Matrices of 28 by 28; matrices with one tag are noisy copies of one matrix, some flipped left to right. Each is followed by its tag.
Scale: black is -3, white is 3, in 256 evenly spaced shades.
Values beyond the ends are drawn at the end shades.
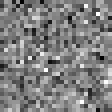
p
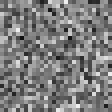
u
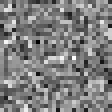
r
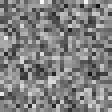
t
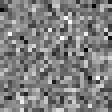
u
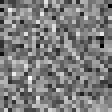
u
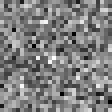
r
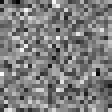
u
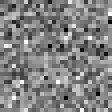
t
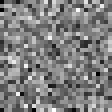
u
